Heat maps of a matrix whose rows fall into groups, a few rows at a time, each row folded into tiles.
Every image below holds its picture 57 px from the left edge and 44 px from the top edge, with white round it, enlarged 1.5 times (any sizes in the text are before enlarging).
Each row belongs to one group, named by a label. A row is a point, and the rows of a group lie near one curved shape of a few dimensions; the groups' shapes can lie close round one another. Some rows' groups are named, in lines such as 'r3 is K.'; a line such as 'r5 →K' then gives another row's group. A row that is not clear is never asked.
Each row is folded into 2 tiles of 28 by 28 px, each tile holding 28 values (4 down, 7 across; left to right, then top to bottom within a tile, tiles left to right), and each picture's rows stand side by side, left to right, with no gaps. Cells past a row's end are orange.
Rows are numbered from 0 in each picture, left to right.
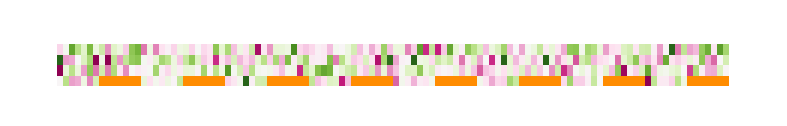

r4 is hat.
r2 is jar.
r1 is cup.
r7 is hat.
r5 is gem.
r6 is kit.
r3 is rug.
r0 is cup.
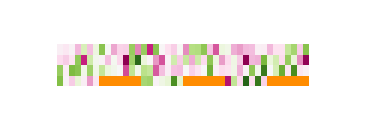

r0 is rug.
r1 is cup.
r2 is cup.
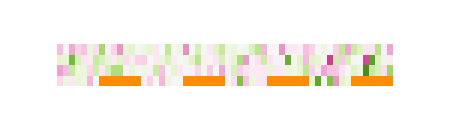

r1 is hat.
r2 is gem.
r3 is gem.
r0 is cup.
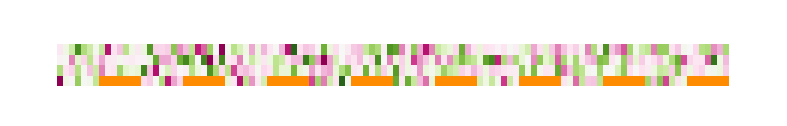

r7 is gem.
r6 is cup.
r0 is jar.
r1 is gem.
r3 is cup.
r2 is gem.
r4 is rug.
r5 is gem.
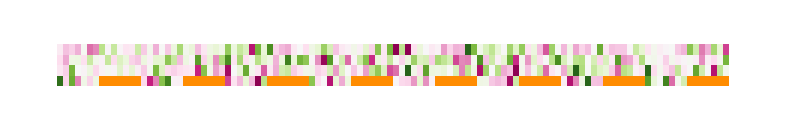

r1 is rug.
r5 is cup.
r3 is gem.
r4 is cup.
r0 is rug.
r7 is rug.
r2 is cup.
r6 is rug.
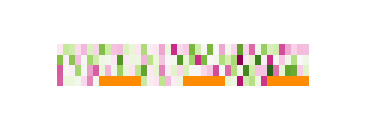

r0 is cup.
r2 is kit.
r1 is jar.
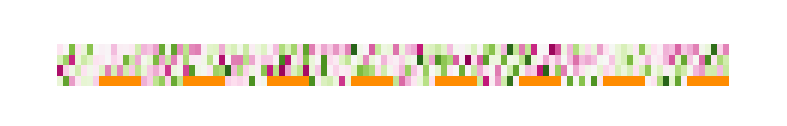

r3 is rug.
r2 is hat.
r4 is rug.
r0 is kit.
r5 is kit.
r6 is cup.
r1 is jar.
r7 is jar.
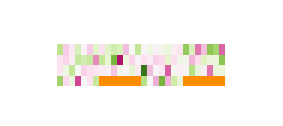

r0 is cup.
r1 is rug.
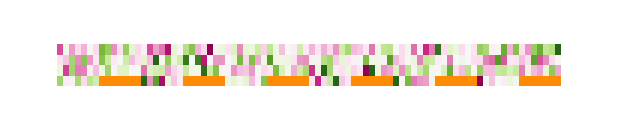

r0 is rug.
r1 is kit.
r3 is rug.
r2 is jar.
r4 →rug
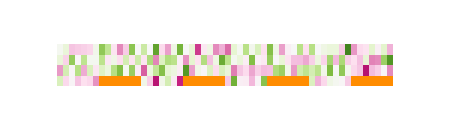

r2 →jar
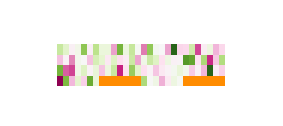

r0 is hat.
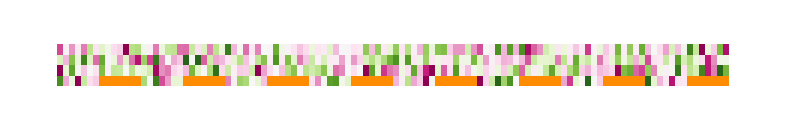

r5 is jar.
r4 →cup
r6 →rug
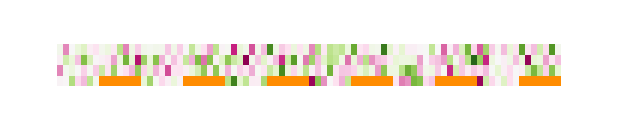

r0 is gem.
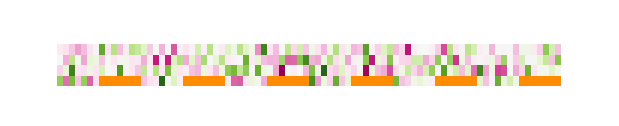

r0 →rug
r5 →rug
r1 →jar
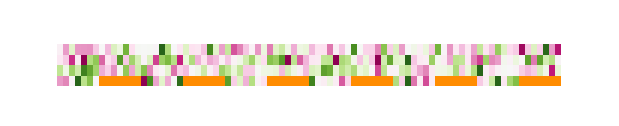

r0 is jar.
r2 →cup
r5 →jar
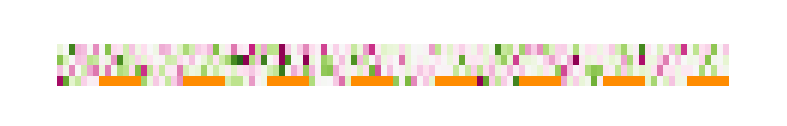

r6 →cup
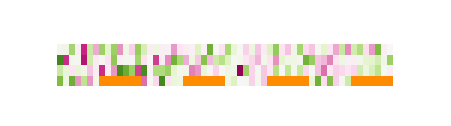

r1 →jar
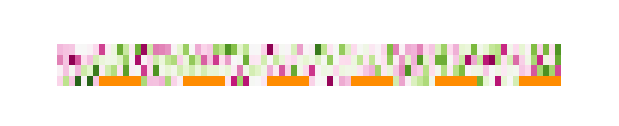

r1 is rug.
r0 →cup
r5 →gem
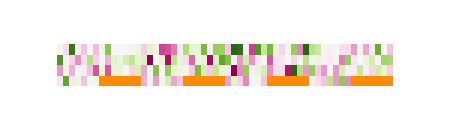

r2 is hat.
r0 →cup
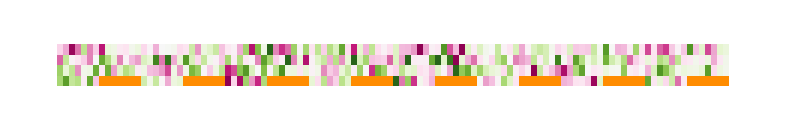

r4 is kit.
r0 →cup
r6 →cup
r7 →rug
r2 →cup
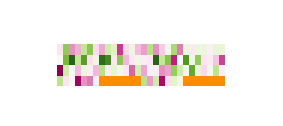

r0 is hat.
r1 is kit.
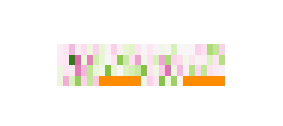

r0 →jar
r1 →rug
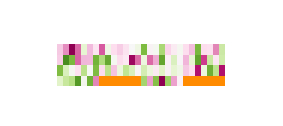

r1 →gem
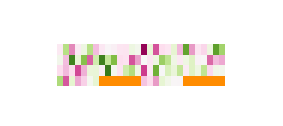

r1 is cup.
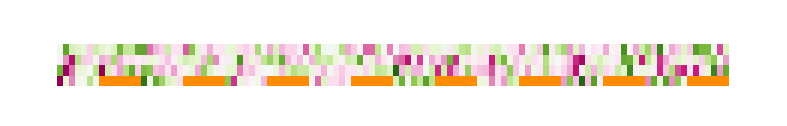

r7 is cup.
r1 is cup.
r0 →hat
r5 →gem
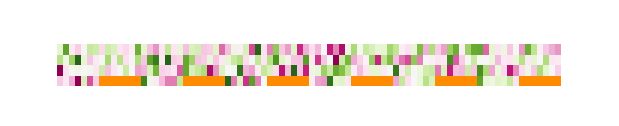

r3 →jar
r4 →hat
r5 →cup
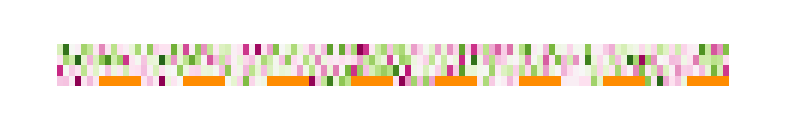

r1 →hat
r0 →hat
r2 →jar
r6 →gem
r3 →jar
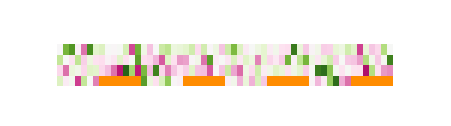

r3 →rug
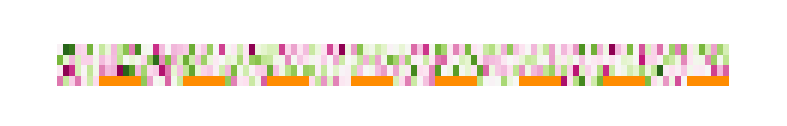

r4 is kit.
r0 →hat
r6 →jar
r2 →kit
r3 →jar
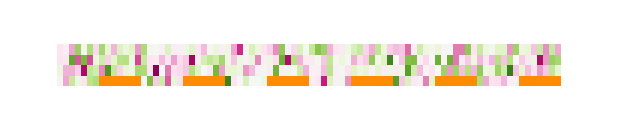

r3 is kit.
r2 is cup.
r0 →jar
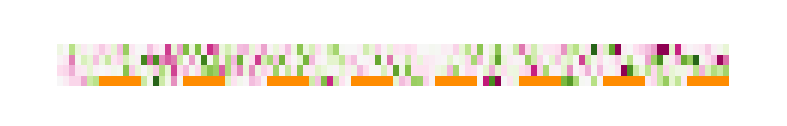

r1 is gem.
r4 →rug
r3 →gem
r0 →gem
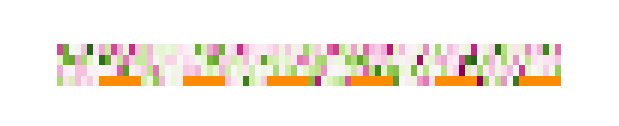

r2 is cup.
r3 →kit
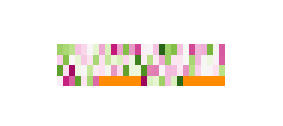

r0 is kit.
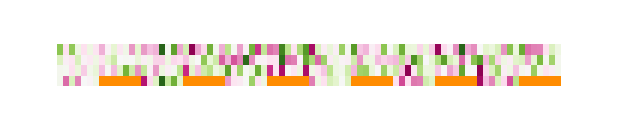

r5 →cup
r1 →jar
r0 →gem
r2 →hat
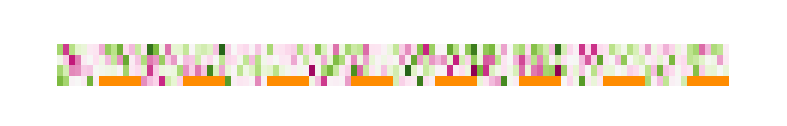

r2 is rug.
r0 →cup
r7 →rug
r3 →kit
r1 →hat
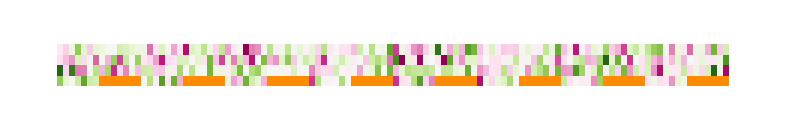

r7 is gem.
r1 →cup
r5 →cup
